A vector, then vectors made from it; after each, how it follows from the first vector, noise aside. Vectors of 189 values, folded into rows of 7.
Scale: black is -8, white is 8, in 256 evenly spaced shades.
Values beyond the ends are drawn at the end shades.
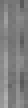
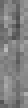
wrapped around, negated.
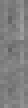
wrapped around, shrunk.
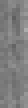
wrapped around, shrunk.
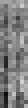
negated, scaled up.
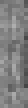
wrapped around, negated.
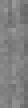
wrapped around, negated, shrunk.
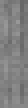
reversed, negated, shrunk.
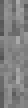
wrapped around, negated.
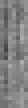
wrapped around, negated.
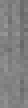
reversed, negated, shrunk.
